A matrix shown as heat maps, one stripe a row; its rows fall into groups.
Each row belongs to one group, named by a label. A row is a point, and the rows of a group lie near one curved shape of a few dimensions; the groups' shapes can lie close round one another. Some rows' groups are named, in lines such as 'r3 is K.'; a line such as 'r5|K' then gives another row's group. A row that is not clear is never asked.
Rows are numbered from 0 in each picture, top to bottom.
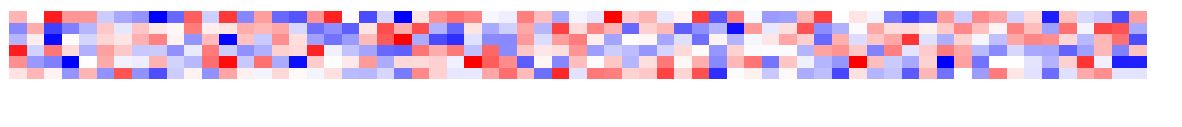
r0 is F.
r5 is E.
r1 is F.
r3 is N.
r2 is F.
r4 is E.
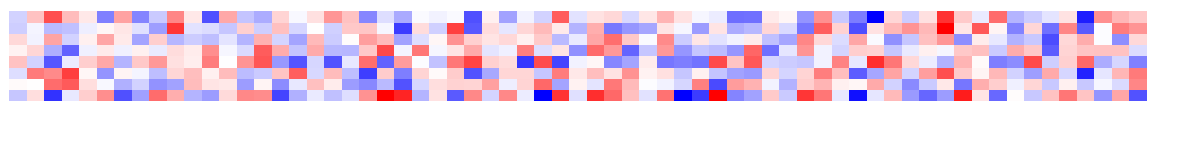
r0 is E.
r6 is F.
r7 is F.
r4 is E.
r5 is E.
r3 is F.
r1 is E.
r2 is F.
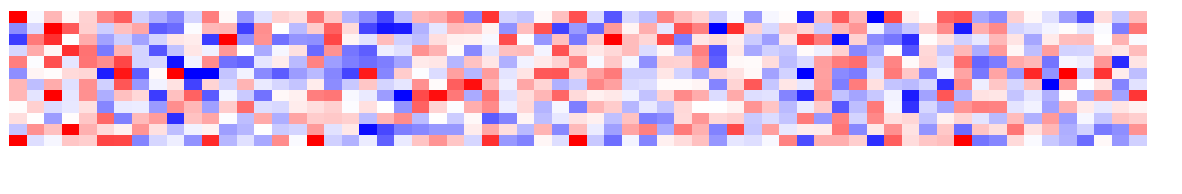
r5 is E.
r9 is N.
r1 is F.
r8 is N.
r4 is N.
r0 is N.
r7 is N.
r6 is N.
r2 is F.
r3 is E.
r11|N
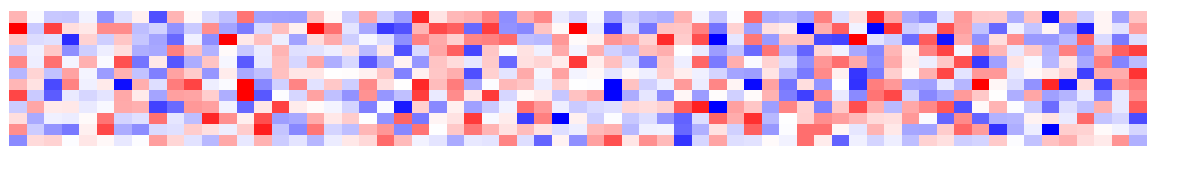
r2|E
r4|N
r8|F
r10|F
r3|E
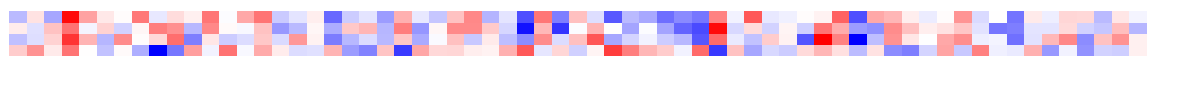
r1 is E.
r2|E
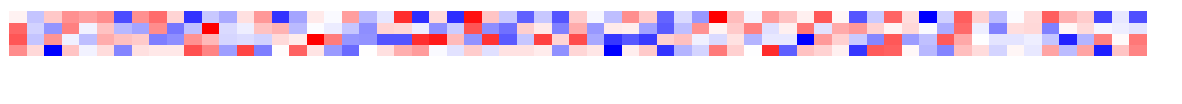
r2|N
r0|F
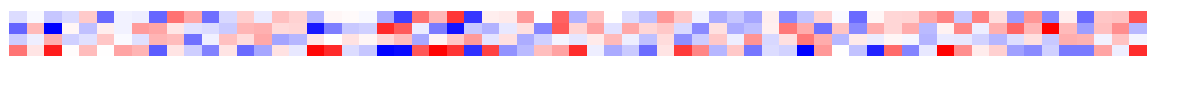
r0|E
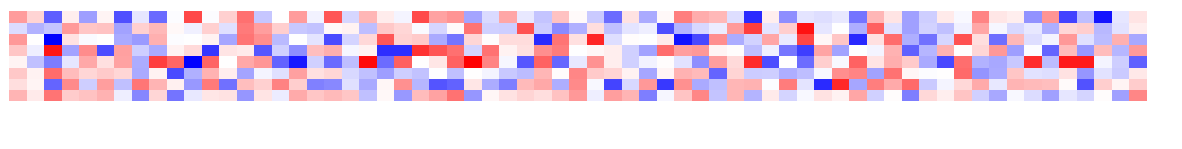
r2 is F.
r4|E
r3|N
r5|N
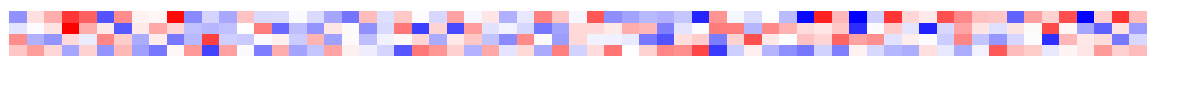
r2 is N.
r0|E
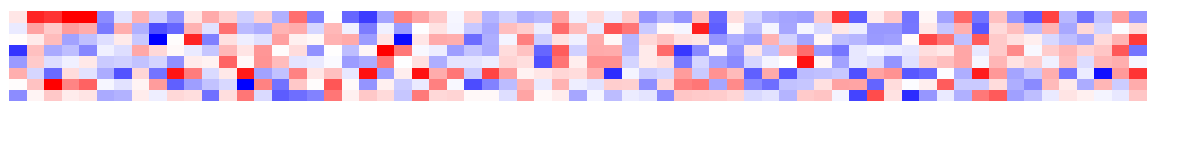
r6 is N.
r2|E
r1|E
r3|F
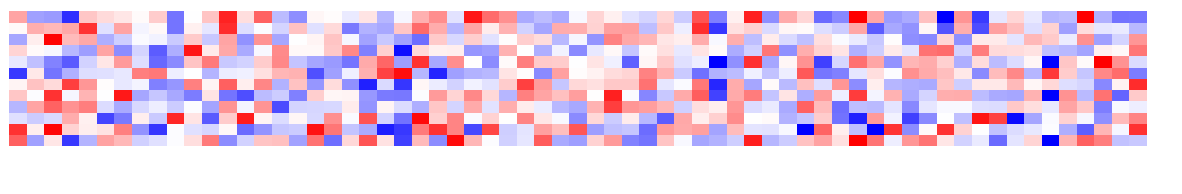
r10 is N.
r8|F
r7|N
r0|E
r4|F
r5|F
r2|F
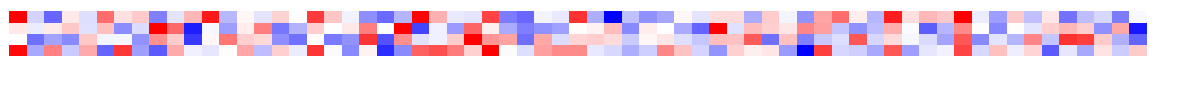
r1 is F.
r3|N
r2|E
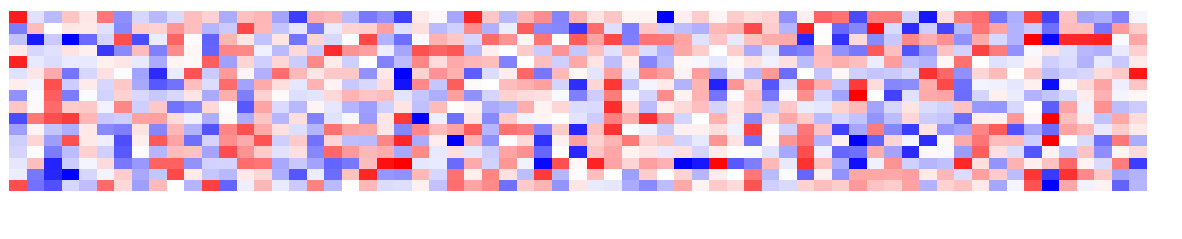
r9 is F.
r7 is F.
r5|E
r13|F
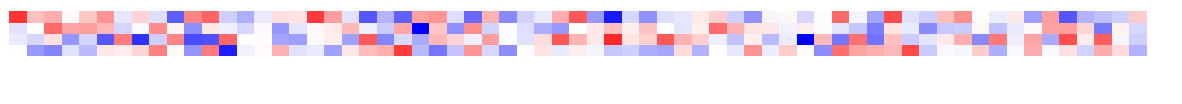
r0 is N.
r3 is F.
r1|F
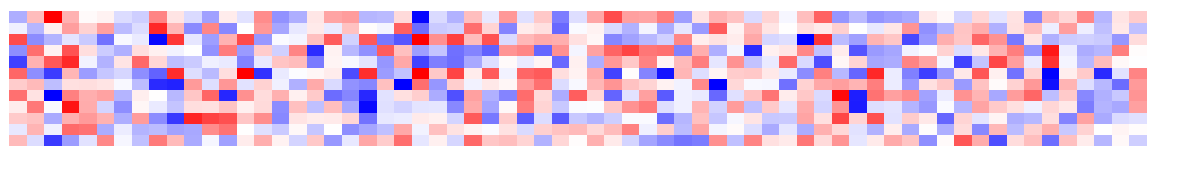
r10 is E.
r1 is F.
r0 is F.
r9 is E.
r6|F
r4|F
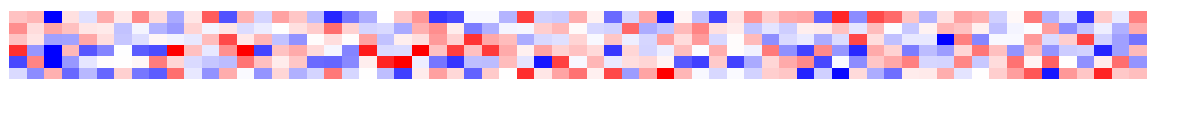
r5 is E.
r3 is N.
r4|F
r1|N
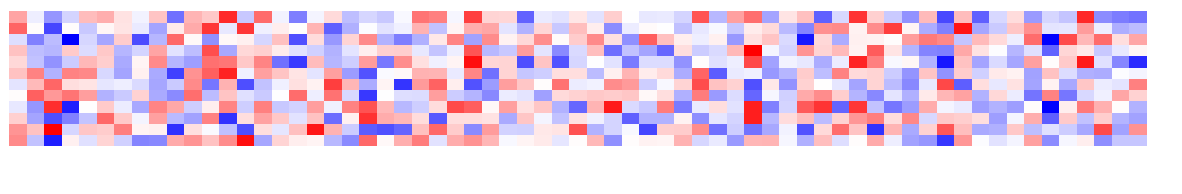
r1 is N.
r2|E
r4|E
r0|E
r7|E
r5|E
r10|N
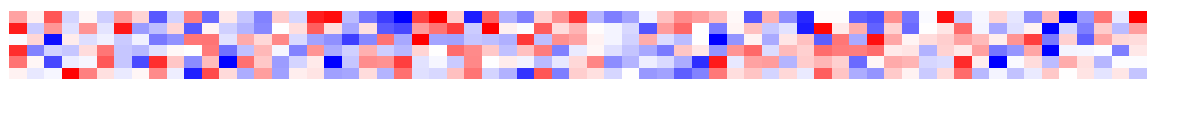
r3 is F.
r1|N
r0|N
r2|F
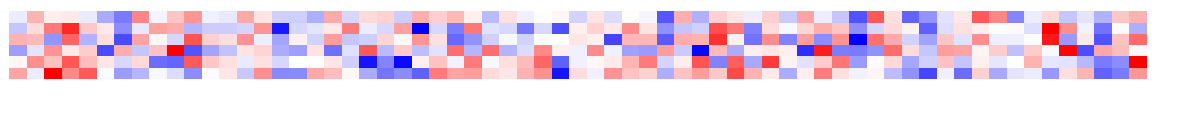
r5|F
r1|F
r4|F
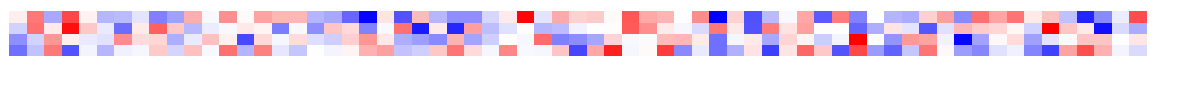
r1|F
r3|F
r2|F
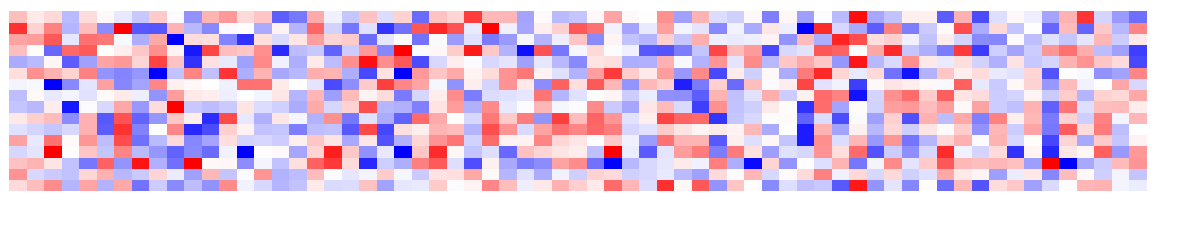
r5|F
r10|E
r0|E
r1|N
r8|E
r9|E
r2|N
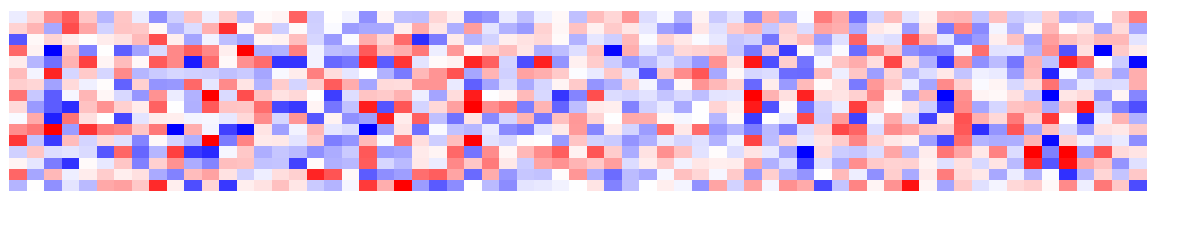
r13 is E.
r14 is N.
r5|N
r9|F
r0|E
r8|E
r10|N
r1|E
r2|F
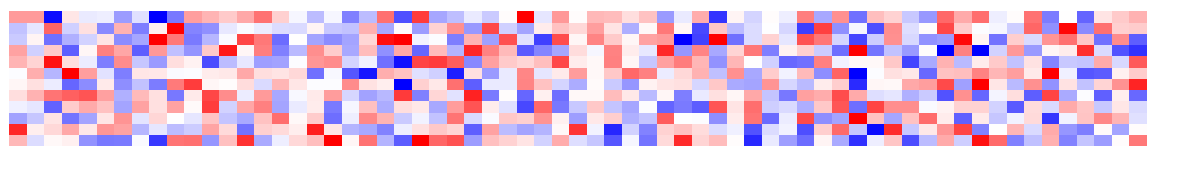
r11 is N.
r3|E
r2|F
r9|F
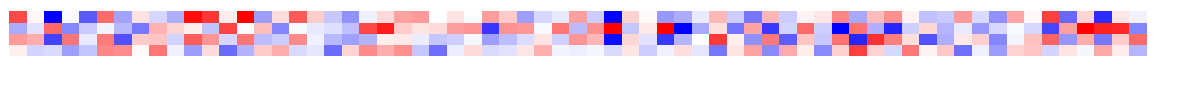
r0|N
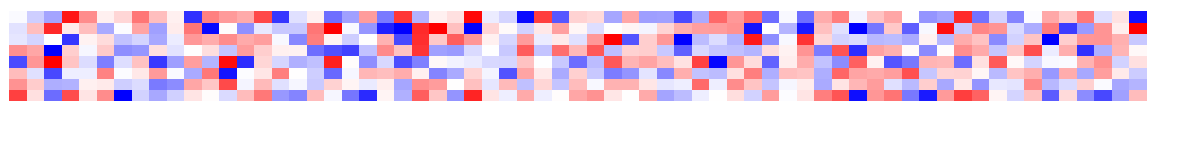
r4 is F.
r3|F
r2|F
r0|E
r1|N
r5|F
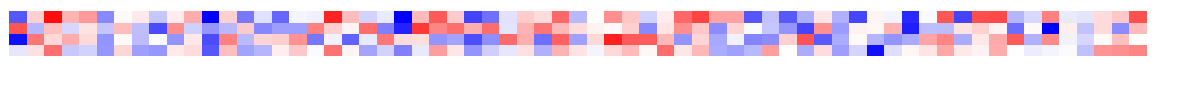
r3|E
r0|N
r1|N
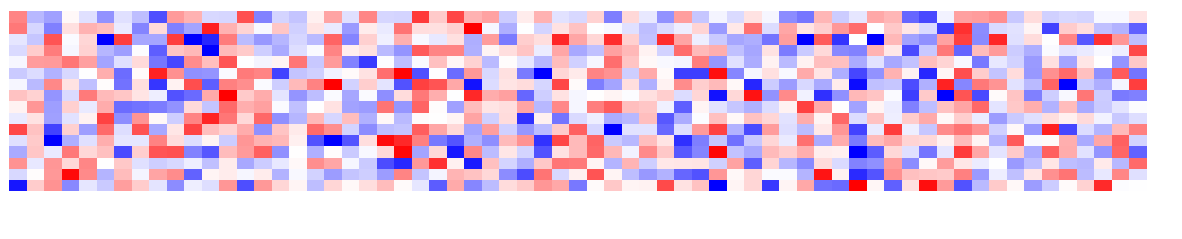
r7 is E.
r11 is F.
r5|F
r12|F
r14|E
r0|N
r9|E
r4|E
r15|F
